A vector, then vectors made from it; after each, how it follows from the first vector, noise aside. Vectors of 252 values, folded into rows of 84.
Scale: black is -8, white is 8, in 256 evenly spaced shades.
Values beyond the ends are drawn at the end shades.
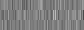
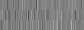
reversed, negated, partly zeroed.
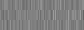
shrunk.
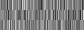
negated, scaled up.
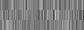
sign-scrambled.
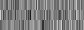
reversed, negated, scaled up.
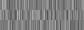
wrapped around.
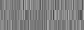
sign-scrambled.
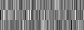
reversed, scaled up.
